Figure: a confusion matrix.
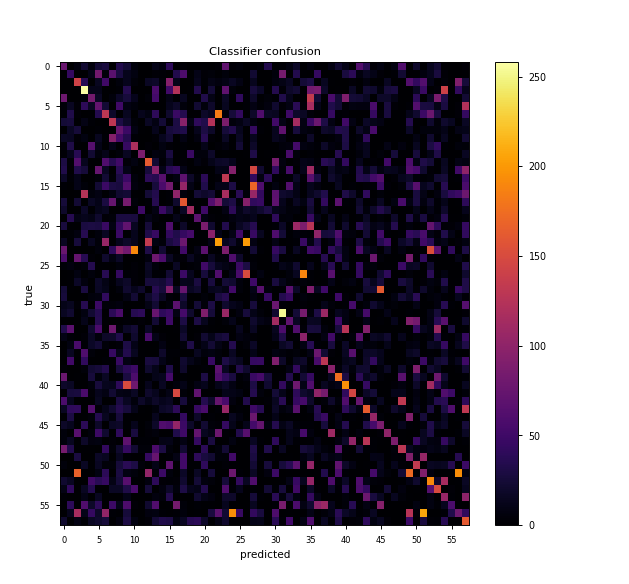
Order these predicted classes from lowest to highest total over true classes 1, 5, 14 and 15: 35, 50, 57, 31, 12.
12, 31, 50, 35, 57
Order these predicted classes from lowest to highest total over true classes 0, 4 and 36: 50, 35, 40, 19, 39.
19, 39, 50, 40, 35
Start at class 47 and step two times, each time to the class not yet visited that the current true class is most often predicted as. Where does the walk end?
57
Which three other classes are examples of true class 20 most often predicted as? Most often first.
35, 33, 34
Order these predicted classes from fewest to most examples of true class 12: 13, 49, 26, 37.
26, 13, 37, 49
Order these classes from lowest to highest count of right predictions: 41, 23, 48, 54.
23, 54, 48, 41
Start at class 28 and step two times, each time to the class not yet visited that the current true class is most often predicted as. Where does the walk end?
16
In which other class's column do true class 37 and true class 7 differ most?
33
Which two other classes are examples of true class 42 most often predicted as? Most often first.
48, 22
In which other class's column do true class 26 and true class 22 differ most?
34
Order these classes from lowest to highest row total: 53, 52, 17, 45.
53, 45, 52, 17
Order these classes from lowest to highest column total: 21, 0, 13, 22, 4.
4, 21, 0, 22, 13
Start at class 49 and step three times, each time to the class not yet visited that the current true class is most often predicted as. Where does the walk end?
24
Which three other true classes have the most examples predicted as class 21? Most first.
7, 17, 37
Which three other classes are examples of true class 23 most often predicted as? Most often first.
10, 52, 8
